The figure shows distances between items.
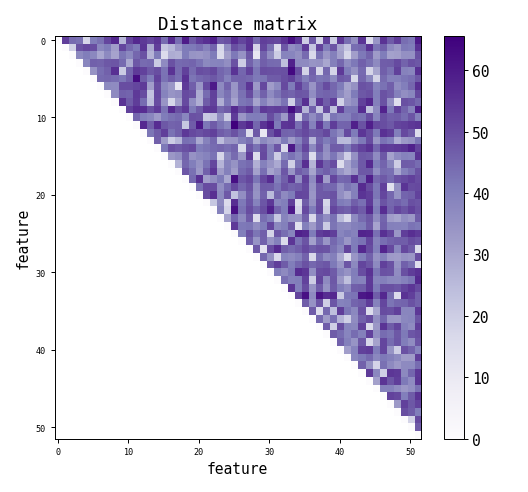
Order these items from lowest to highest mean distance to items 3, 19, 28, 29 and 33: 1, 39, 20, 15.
15, 1, 20, 39
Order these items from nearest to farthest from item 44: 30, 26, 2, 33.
2, 26, 30, 33
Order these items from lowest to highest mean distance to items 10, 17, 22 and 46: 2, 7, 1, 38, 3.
38, 2, 3, 1, 7
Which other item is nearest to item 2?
28
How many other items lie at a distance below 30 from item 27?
3
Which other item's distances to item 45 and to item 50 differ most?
5
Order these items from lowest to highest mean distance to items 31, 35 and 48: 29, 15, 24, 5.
15, 24, 5, 29
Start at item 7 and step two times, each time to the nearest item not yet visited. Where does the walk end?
16
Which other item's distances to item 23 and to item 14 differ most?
1
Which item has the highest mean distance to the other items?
11
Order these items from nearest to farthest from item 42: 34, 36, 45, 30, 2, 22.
45, 2, 36, 30, 34, 22
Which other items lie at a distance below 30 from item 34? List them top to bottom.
10, 21, 22, 24, 38
